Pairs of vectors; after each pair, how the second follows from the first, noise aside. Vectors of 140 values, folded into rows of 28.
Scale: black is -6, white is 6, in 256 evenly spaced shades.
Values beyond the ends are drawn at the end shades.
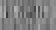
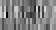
scaled up.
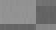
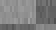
copied.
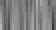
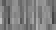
wrapped around.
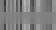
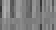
wrapped around.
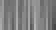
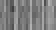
wrapped around.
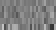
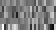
scaled up.
